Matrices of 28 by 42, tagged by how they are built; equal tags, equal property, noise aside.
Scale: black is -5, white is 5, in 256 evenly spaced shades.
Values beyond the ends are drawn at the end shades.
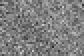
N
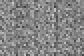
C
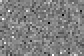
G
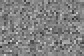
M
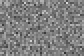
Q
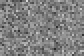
C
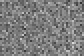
C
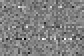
M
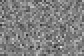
Q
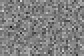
C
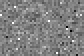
G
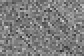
N
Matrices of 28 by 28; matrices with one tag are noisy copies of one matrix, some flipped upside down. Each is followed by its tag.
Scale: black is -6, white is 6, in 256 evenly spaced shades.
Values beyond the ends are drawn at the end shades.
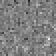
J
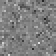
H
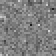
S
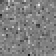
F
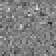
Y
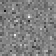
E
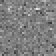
Y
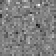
F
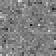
S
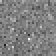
E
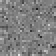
S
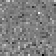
H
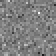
H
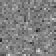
F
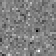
F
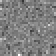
S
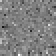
S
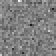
S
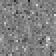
J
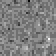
J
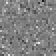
H
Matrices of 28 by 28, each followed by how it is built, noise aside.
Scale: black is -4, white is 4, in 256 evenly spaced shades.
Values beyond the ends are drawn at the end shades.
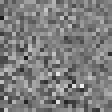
lower triangular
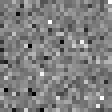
sparse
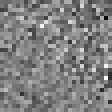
upper triangular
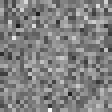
noise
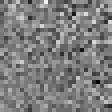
upper triangular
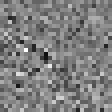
lower triangular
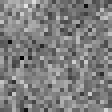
smooth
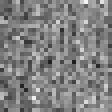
blocks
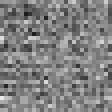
blocks
